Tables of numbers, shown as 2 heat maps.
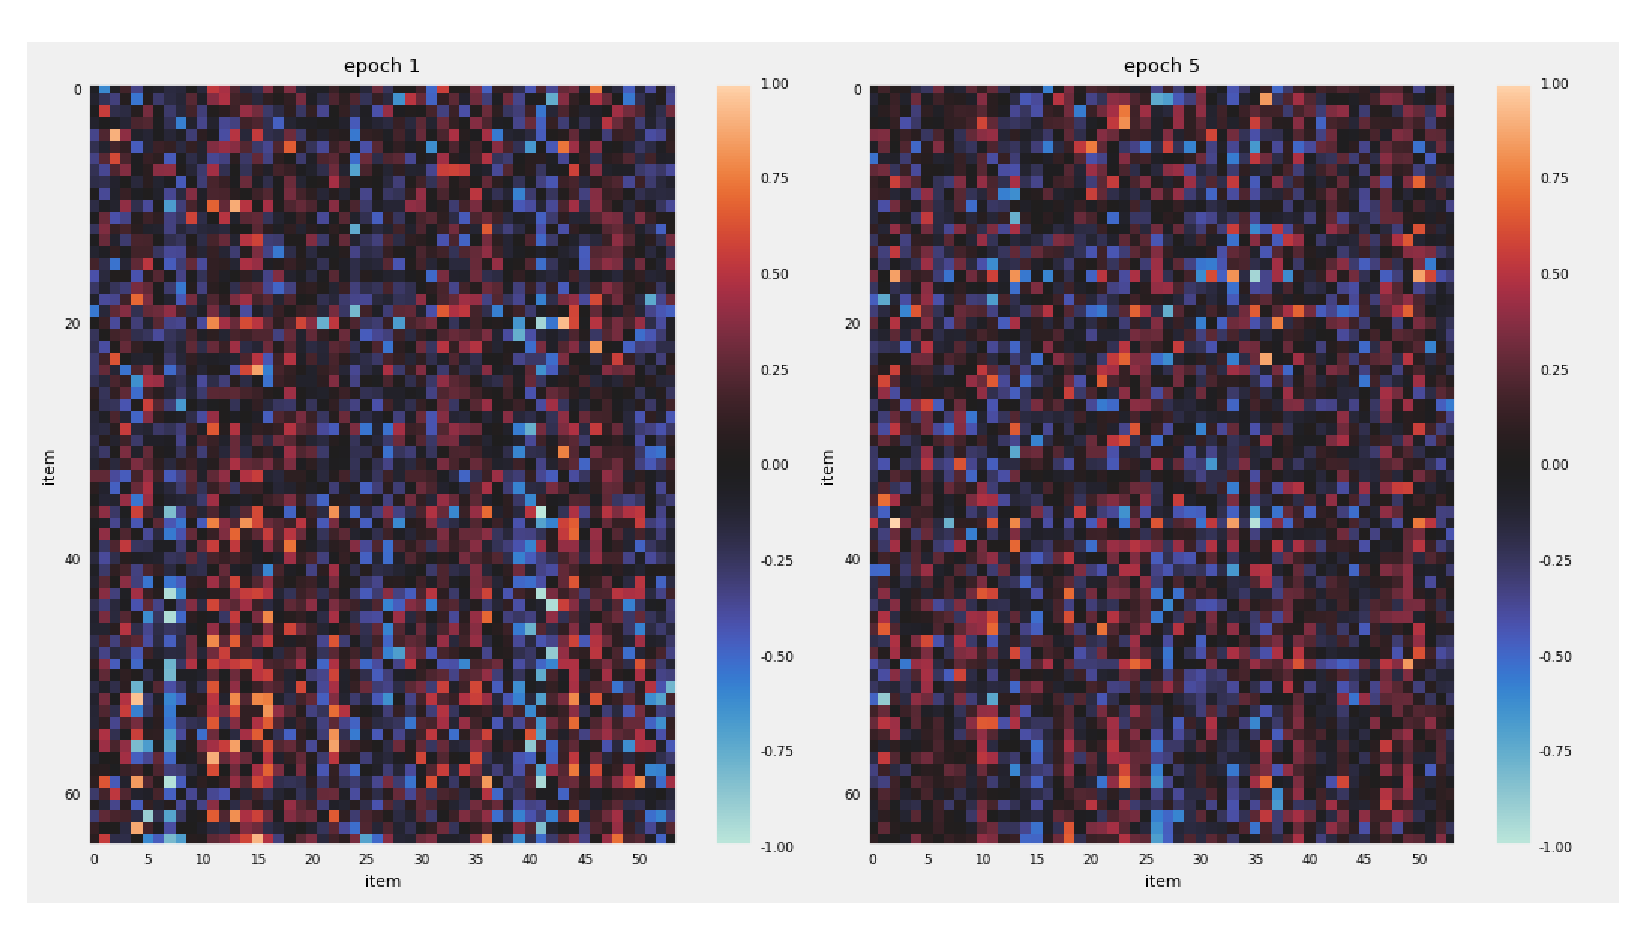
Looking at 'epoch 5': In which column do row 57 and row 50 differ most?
1
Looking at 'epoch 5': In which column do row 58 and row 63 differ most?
35
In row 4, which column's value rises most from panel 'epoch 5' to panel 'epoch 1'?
2
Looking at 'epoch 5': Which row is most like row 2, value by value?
3
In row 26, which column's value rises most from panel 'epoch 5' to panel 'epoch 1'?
13
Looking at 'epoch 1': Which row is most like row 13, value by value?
2
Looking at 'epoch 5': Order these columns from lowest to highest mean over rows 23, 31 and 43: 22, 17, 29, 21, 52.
29, 21, 52, 22, 17
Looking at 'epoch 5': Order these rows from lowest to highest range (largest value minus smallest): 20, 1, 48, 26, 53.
53, 26, 48, 20, 1
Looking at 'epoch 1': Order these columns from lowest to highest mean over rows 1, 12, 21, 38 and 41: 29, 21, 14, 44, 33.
21, 29, 14, 33, 44
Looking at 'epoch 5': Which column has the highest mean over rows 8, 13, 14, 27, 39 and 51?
49
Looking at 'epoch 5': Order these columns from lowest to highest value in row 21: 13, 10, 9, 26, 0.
0, 13, 9, 10, 26
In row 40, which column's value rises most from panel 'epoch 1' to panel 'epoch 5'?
39
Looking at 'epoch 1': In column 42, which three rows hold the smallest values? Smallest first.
44, 48, 1
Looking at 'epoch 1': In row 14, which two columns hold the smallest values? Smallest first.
17, 45
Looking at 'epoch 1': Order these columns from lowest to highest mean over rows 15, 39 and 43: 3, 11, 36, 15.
3, 36, 11, 15
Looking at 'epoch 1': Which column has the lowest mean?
7
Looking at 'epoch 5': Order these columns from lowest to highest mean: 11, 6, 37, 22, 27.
27, 6, 37, 11, 22
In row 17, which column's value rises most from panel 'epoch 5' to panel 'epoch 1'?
36
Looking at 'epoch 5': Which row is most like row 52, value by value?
18
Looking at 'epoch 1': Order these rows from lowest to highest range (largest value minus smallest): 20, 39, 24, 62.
39, 24, 62, 20
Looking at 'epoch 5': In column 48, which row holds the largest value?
34
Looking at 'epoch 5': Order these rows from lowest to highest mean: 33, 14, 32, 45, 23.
32, 33, 14, 23, 45
